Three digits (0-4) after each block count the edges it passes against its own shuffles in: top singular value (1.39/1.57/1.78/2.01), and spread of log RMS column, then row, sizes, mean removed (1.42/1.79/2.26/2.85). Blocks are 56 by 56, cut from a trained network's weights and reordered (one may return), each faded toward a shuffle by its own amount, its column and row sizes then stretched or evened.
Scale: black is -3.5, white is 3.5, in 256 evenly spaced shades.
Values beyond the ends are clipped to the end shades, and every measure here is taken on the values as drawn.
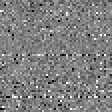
2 0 3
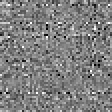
2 1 3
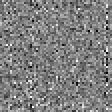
1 2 0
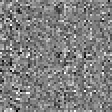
2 3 1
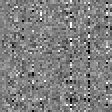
2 3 1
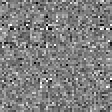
2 0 3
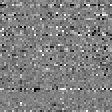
0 1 4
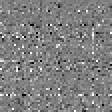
0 2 3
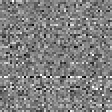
4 0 3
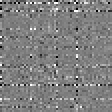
4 1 4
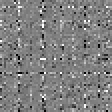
1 4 3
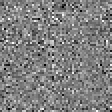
1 2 2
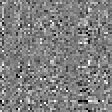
4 3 2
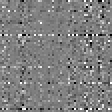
3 4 3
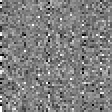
3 3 1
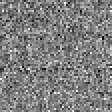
0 0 1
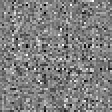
1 2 2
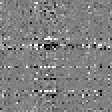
4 3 3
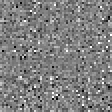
0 2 2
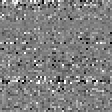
0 1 4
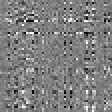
4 4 3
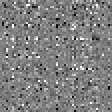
2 3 2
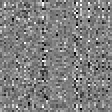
4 4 0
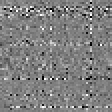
3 1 4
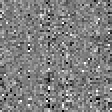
1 3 1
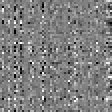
2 4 2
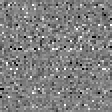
0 0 3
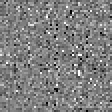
1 2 0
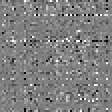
2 3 4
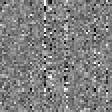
3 3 0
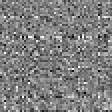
4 2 2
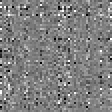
0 4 2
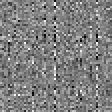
4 3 1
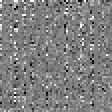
1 4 0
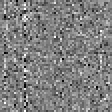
1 3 0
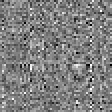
4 3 1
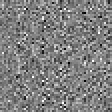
3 3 0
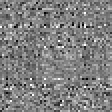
2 0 4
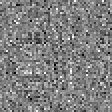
3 1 0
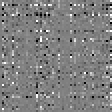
2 4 3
